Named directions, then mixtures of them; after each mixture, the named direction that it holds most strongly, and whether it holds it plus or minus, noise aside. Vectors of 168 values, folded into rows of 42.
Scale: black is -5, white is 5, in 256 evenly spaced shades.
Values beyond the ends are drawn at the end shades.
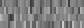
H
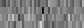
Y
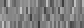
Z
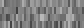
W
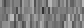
Y, plus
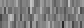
H, minus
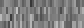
W, minus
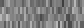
W, minus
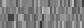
Y, minus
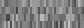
W, plus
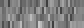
Z, minus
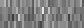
Y, minus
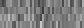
Y, plus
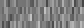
Z, minus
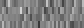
Z, plus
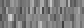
H, minus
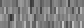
H, plus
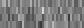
Y, minus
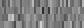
Y, plus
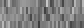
Z, plus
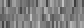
Z, minus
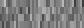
Z, minus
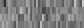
Z, plus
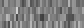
W, minus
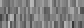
H, minus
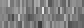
Y, minus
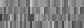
H, minus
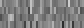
H, minus
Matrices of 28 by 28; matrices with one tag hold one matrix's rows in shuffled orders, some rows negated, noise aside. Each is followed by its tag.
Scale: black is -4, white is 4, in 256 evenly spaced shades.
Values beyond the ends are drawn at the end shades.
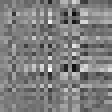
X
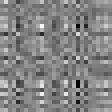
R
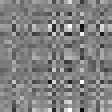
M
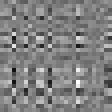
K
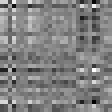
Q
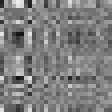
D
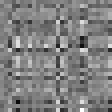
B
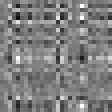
B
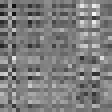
Q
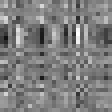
R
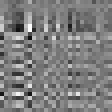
D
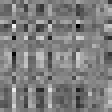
K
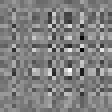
M
